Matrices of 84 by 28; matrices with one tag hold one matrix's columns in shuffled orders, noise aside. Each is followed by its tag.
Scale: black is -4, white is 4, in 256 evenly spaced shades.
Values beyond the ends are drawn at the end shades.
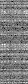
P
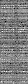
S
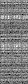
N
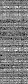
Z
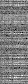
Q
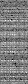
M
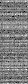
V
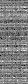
Z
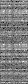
P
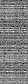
S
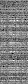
M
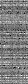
Q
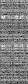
N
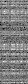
P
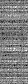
Z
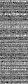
V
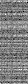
V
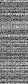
V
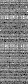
N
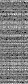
V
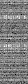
N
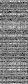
V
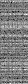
V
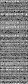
V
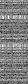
N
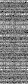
V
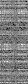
P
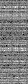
Z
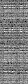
S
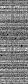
Z
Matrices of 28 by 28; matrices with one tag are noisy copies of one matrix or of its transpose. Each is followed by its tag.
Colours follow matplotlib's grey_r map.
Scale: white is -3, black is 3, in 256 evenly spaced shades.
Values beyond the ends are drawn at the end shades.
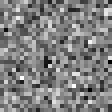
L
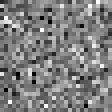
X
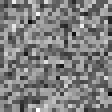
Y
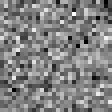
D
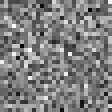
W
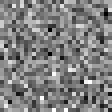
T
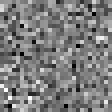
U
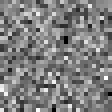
Y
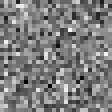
X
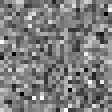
T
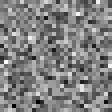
T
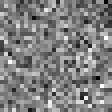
D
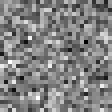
D
